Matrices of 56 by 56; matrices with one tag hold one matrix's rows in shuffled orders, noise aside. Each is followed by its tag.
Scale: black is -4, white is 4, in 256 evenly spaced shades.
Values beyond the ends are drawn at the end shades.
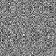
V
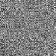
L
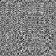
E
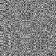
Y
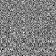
V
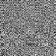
L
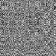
L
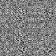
E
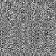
V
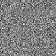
V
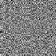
Y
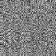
Y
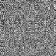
L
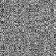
L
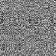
L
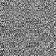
L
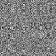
V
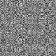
E
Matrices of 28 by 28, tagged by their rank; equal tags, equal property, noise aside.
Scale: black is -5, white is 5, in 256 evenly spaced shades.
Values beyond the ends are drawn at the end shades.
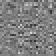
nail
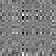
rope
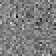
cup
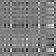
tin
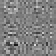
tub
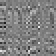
tub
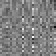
tub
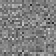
cup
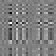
tin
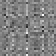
tub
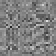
nail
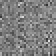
cup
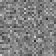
cup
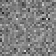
cup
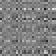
rope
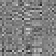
nail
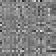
nail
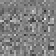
nail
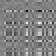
tin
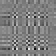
tin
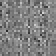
cup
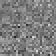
cup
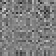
nail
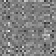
nail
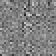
cup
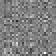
tub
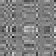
rope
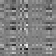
rope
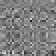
tub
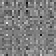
nail
